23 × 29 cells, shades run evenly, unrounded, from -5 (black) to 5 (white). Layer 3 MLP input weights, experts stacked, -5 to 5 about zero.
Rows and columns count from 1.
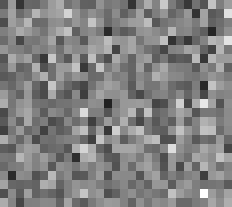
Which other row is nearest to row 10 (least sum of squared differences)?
11
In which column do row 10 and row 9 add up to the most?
27
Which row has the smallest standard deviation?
9
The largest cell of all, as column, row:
26, 22
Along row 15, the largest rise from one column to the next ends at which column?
15
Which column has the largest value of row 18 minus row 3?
28
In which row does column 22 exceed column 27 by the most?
4
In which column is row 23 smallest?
3
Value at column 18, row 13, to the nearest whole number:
-1
